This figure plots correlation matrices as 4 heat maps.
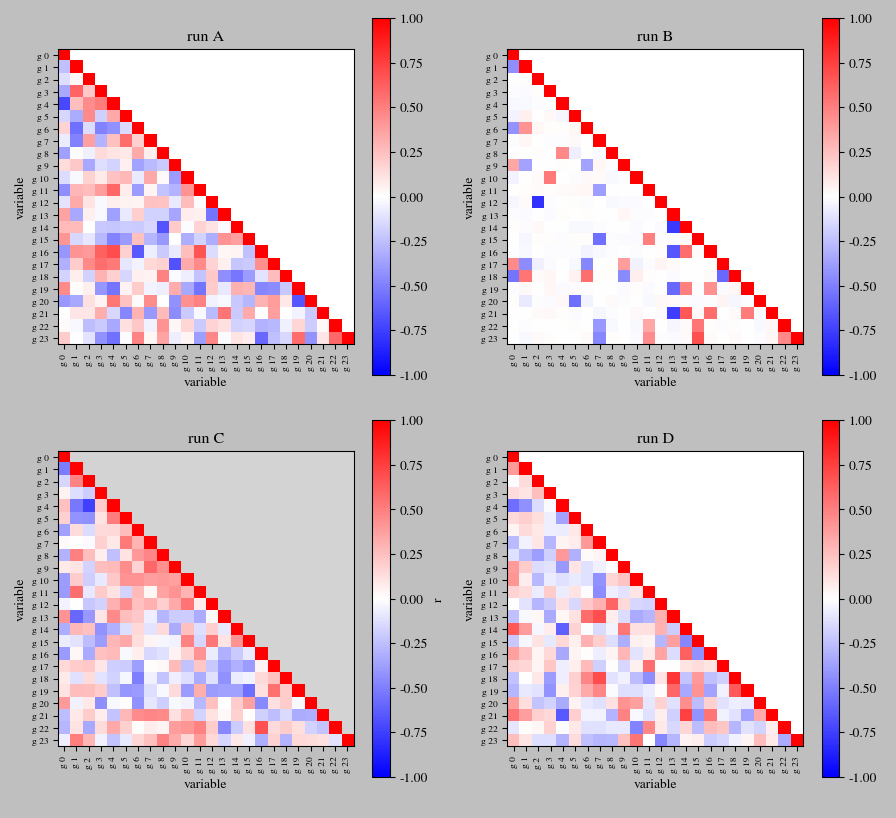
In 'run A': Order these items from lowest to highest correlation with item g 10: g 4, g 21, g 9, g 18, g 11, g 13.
g 9, g 21, g 18, g 13, g 4, g 11
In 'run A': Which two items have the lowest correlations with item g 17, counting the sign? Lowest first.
g 9, g 19
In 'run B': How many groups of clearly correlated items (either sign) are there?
7
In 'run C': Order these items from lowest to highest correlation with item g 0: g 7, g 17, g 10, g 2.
g 10, g 2, g 7, g 17
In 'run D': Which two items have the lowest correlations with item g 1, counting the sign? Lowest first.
g 4, g 8
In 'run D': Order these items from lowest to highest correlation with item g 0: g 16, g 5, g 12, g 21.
g 12, g 5, g 16, g 21
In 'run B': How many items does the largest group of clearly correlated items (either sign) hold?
6
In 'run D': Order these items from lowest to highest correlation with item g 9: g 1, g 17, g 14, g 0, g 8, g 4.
g 4, g 17, g 8, g 1, g 0, g 14
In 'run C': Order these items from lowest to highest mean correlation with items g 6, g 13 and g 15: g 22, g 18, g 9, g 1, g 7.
g 18, g 1, g 22, g 9, g 7
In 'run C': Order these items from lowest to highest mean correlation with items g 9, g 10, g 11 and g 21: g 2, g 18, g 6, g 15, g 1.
g 18, g 2, g 15, g 1, g 6
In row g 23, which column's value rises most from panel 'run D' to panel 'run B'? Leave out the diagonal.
g 22
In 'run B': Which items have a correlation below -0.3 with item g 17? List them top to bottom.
g 1, g 6, g 18
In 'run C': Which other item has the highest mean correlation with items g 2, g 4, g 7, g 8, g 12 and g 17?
g 9
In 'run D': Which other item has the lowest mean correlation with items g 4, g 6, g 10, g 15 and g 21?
g 22
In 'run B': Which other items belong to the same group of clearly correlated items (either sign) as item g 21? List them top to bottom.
g 13, g 14, g 16, g 19
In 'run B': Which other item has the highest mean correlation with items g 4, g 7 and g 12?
g 8
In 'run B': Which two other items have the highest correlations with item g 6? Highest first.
g 18, g 1
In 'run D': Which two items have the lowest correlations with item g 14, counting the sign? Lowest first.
g 4, g 15
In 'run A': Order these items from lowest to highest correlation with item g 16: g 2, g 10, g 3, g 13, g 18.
g 18, g 13, g 10, g 2, g 3
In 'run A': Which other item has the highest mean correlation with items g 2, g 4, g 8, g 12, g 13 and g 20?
g 17
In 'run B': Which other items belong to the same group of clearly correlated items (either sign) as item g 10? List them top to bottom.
g 3
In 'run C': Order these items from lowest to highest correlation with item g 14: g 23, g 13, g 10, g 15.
g 13, g 23, g 10, g 15
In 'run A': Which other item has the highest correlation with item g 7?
g 5
